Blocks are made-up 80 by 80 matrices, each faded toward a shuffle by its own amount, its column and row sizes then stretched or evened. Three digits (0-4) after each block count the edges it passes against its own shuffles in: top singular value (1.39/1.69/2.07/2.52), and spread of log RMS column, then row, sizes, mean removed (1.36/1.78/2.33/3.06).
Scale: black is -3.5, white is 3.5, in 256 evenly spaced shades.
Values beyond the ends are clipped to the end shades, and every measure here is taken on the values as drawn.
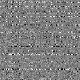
3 1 4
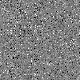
2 1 0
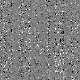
1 3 1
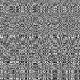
4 0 4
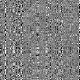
4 4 1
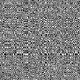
4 2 3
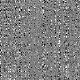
2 4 2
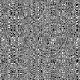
4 3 1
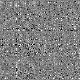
2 2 3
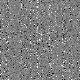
0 3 0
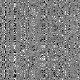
4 4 0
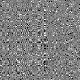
4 2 2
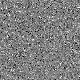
1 0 0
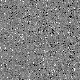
0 2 0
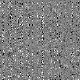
0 4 2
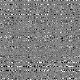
1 3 4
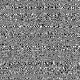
2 0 4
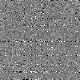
1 2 3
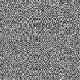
4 0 1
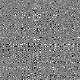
1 3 4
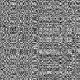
4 3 1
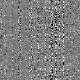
3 4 1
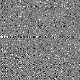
3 2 3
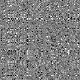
3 2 2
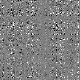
0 4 3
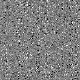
1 2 1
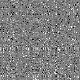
3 2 1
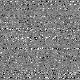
0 0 4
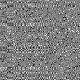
4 0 2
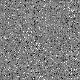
0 2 0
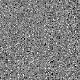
1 2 0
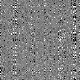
3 4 1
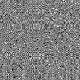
4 0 1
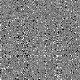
3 2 1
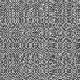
4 0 1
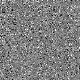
1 2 0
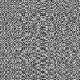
4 3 1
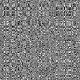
4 3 1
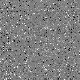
1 2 0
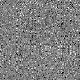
2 2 0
